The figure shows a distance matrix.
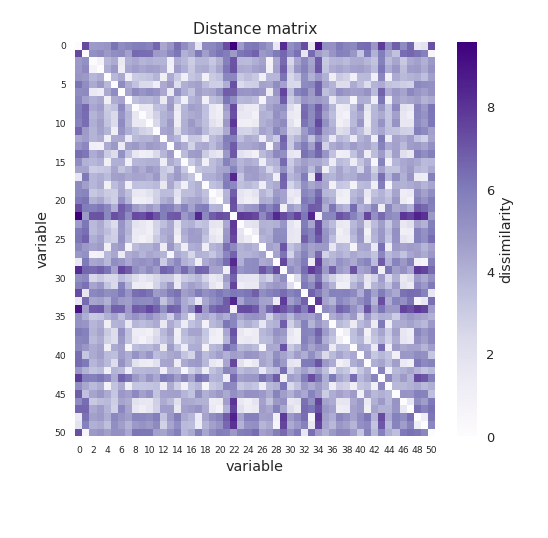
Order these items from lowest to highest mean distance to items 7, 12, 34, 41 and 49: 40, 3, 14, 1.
14, 40, 3, 1
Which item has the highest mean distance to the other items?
22
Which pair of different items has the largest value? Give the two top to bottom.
0, 22
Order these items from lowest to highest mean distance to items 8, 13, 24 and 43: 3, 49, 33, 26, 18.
3, 18, 26, 49, 33
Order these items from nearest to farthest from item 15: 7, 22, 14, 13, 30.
7, 30, 14, 13, 22
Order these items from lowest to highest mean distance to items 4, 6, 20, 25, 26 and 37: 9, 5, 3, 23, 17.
9, 23, 5, 3, 17
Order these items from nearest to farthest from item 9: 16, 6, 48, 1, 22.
16, 6, 48, 1, 22
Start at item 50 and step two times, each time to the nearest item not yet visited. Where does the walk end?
32
